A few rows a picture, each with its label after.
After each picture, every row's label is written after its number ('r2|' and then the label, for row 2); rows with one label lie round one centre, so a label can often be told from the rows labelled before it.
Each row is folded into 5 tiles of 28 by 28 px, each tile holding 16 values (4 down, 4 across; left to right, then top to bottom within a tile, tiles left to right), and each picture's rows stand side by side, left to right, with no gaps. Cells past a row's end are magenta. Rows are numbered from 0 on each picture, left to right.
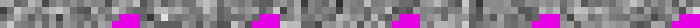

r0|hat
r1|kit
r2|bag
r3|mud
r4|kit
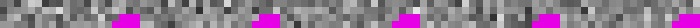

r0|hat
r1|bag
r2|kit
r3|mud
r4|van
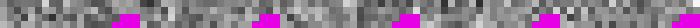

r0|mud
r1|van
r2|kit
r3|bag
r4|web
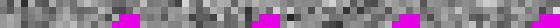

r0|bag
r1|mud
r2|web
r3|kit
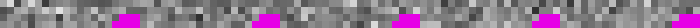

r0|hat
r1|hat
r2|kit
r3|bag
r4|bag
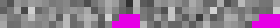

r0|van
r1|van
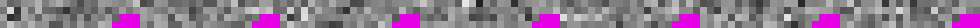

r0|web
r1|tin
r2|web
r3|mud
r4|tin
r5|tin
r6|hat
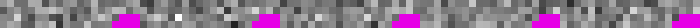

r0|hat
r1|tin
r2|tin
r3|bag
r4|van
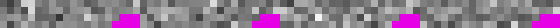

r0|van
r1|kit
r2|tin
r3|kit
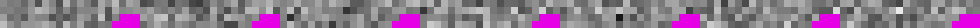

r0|mud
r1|tin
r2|web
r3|hat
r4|hat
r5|bag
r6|hat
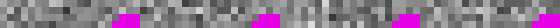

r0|web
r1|hat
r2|mud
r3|hat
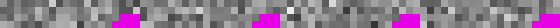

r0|bag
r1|hat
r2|web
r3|van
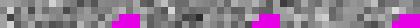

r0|web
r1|van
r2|tin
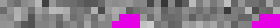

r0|hat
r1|bag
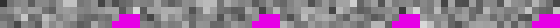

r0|kit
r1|kit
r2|kit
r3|bag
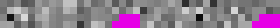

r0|kit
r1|hat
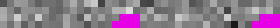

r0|tin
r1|tin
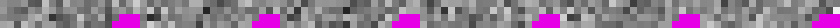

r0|mud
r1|web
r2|web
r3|van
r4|web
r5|bag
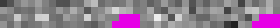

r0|tin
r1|tin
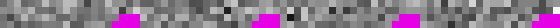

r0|kit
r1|tin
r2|web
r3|bag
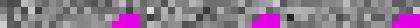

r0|van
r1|web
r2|kit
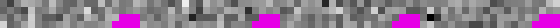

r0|van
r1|mud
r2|hat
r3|web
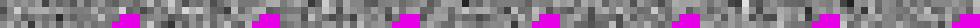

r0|hat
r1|hat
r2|mud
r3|hat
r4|hat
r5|mud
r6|van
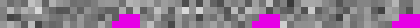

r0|web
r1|hat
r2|van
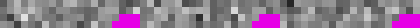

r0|kit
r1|hat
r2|van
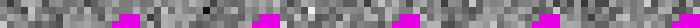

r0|van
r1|web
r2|van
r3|bag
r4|bag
